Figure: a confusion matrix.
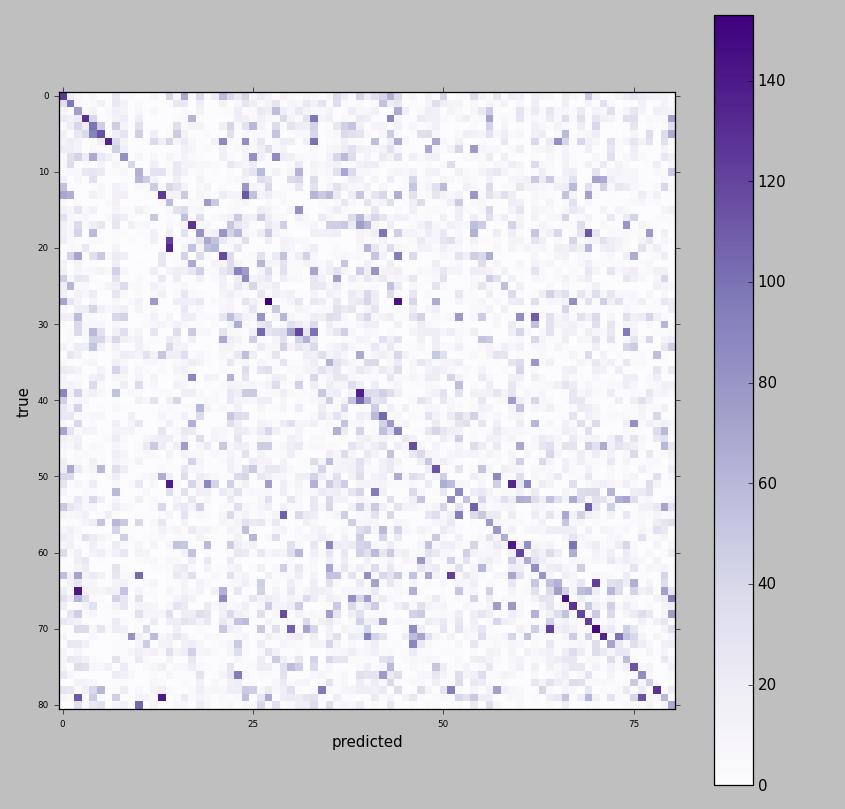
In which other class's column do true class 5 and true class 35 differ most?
4
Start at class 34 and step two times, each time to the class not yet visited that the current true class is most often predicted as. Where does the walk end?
0
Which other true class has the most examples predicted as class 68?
65
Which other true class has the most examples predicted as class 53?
60
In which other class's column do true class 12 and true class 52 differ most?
41
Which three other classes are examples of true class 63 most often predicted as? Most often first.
51, 10, 40
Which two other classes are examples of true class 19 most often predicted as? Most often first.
14, 20
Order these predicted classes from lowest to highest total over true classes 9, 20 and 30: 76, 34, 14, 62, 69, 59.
34, 76, 59, 69, 62, 14
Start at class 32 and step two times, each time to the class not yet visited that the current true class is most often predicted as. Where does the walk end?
44
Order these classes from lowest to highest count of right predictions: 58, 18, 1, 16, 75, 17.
16, 58, 18, 1, 75, 17
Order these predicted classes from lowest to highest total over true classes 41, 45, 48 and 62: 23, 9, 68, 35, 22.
9, 22, 23, 68, 35
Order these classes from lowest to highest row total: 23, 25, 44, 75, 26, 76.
25, 26, 76, 75, 44, 23
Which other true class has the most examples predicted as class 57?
50
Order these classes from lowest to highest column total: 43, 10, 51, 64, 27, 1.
51, 10, 1, 64, 27, 43
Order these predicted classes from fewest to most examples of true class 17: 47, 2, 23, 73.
73, 47, 23, 2
